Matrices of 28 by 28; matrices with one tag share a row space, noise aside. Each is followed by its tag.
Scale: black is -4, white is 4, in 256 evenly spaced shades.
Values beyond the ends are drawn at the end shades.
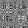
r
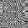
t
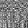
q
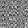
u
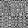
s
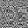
r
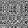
u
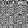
r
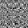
q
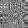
t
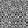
s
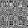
r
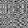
q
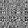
u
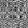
q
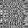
t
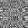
t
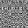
s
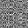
r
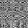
q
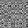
s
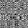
q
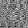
q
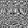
q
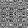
r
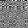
u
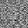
q
